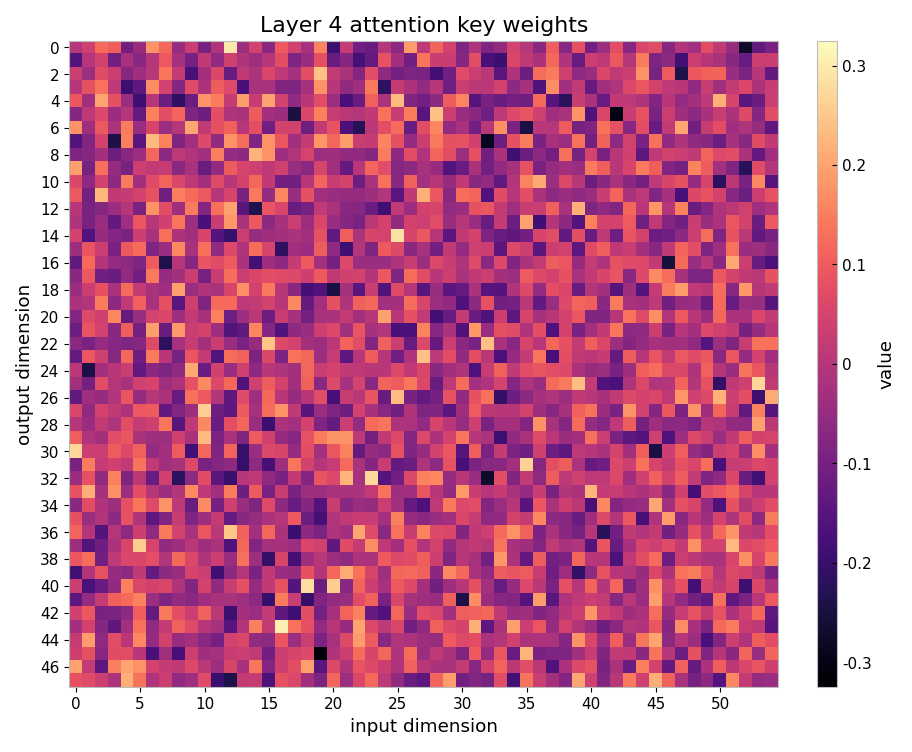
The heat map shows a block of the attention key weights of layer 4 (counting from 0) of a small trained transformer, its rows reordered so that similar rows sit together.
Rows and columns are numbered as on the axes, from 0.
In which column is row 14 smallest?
12
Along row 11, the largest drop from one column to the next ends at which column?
32
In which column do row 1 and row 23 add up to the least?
33
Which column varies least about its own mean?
43
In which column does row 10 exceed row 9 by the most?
36
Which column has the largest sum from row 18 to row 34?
10
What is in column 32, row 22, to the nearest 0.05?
0.25
